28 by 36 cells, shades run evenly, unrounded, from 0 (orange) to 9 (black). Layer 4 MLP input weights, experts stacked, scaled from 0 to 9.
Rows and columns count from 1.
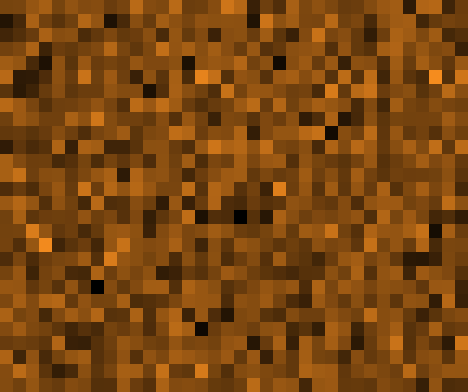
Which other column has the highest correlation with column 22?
15
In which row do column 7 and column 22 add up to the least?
14
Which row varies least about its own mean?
12
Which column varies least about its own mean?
31
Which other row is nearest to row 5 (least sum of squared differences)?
13
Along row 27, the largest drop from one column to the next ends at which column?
16
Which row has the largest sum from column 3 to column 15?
20
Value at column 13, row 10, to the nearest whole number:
4
